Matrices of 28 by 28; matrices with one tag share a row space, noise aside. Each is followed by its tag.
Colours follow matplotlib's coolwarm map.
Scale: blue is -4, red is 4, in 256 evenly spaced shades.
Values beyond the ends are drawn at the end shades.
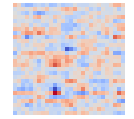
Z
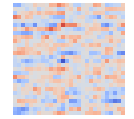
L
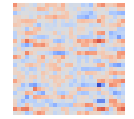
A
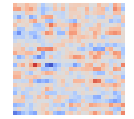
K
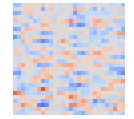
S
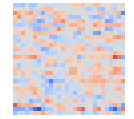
K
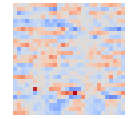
L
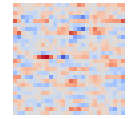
S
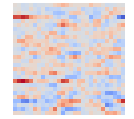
L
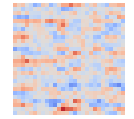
L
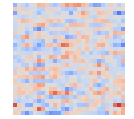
Z
